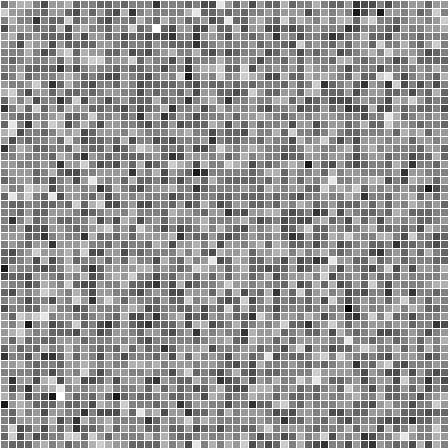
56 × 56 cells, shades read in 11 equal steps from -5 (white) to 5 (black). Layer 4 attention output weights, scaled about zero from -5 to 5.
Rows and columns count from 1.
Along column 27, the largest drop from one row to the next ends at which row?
33
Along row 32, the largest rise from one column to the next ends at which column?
12
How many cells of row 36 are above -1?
35
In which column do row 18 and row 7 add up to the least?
9
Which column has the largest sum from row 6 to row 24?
25
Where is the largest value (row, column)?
39, 44
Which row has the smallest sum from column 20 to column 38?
32
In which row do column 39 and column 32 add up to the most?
21
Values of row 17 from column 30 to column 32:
1 2 -2
